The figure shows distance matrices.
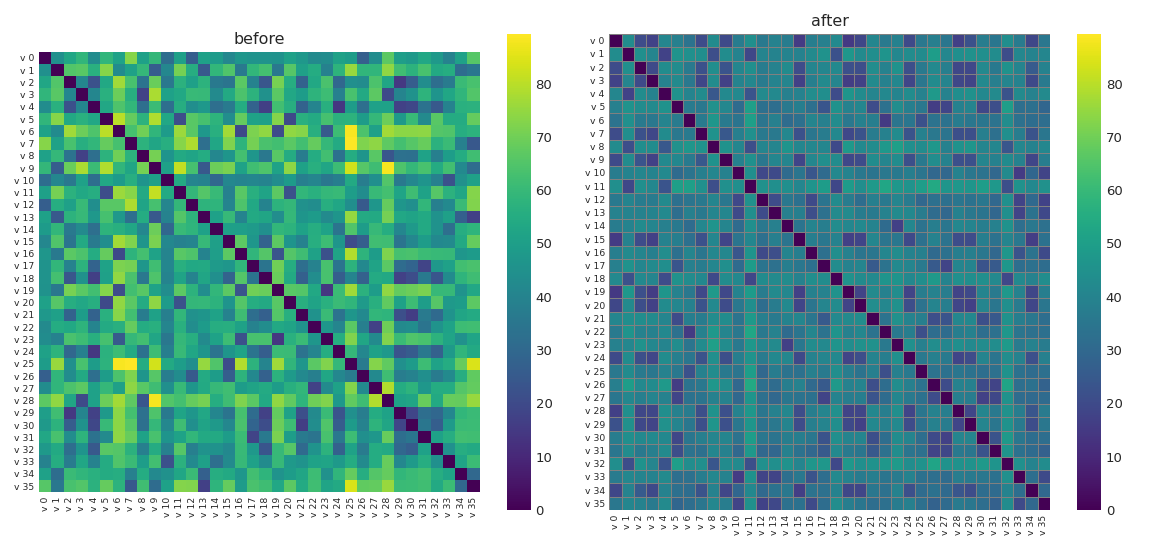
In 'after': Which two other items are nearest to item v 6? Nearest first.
v 22, v 25
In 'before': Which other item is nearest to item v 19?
v 23
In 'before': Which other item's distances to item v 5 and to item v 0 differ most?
v 12
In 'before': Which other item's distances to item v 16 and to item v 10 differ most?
v 33
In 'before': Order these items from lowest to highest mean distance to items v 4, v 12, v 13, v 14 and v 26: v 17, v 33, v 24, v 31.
v 24, v 33, v 17, v 31
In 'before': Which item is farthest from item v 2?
v 6
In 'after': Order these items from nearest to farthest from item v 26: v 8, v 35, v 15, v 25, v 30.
v 30, v 35, v 25, v 15, v 8
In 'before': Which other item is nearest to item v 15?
v 25
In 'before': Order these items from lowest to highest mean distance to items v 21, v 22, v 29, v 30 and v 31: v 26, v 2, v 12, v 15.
v 2, v 26, v 15, v 12
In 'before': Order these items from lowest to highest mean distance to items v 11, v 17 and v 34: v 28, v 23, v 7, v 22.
v 22, v 23, v 7, v 28
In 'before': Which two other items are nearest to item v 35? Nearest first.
v 13, v 7
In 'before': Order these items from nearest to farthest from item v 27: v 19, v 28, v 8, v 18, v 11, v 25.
v 19, v 18, v 11, v 8, v 25, v 28
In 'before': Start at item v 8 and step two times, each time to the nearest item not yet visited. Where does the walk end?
v 28
